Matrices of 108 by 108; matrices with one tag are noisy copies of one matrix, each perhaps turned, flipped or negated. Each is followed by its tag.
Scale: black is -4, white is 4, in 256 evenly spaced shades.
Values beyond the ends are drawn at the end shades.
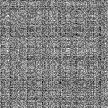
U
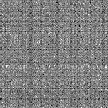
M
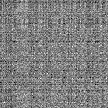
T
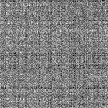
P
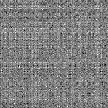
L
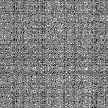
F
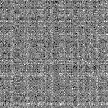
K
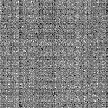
P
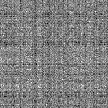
F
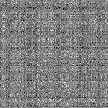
U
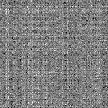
L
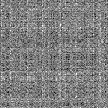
U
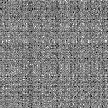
M
